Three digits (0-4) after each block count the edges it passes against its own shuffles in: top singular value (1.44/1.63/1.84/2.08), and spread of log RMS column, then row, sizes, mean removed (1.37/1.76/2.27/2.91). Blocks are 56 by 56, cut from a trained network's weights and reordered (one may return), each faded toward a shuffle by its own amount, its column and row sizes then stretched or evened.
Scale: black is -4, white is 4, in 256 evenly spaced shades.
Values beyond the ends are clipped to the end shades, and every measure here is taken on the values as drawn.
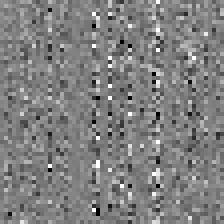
0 4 0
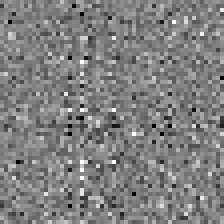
3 2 2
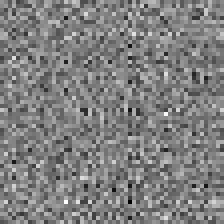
3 1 2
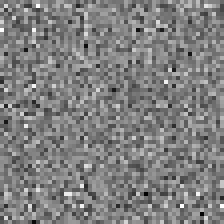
0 1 1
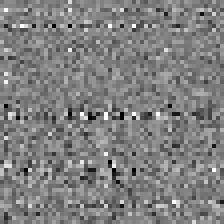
2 1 3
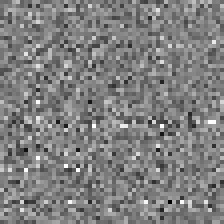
0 1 2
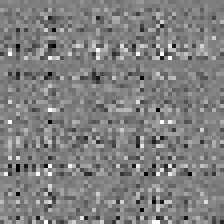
0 3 4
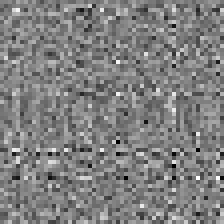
4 2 2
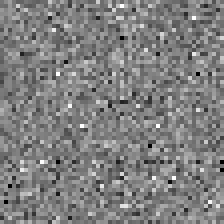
0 0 1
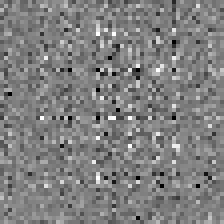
1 3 2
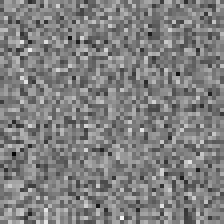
3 1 0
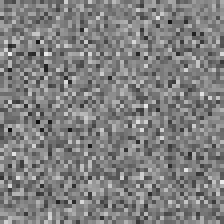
1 1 1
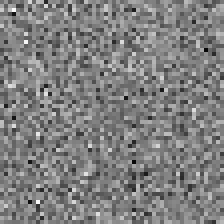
1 1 0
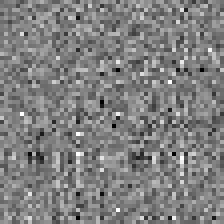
4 2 2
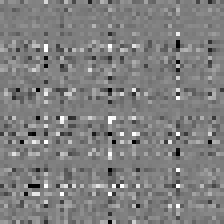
2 3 4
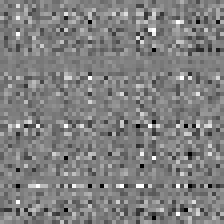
0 3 4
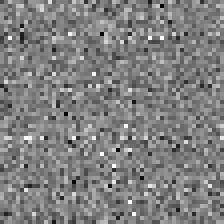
0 1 2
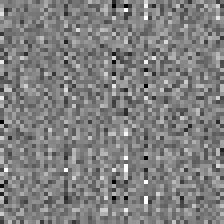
3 3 1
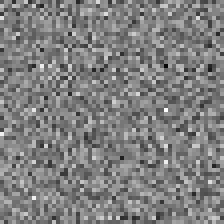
3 0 1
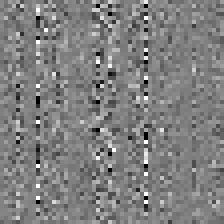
2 4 0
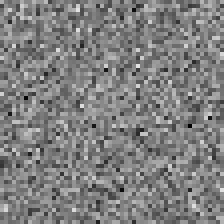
0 0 0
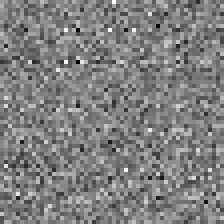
0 0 2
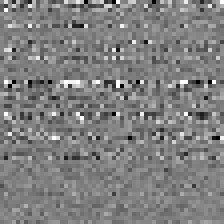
3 0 4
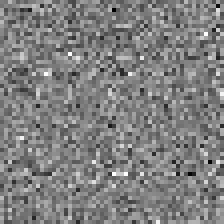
3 1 2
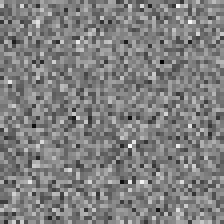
1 0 1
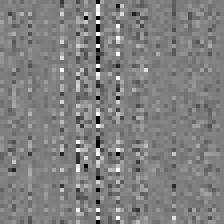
3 4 0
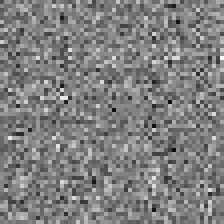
2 1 0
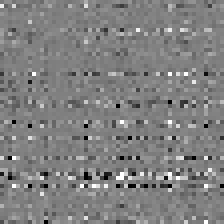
1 2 4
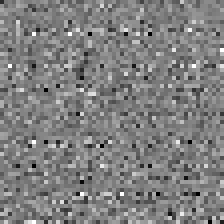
0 1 3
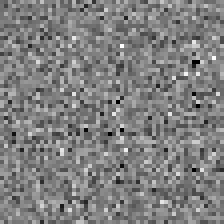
0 1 1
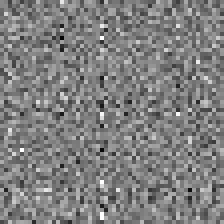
4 2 1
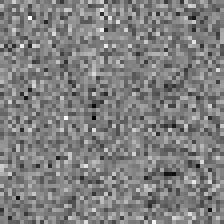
1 1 1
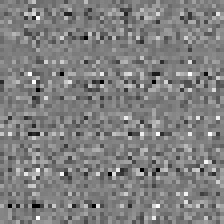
0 2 4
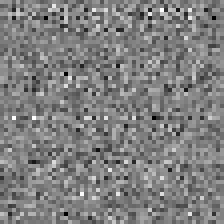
0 1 3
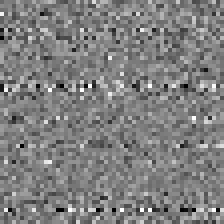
3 0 3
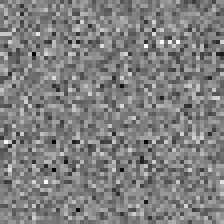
3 0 2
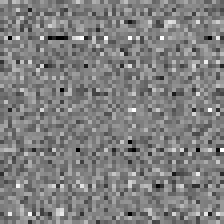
2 1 3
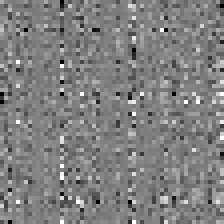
1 4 2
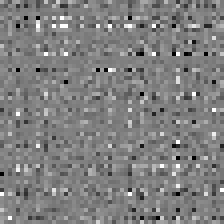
1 3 4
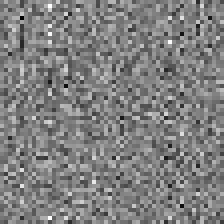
3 2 0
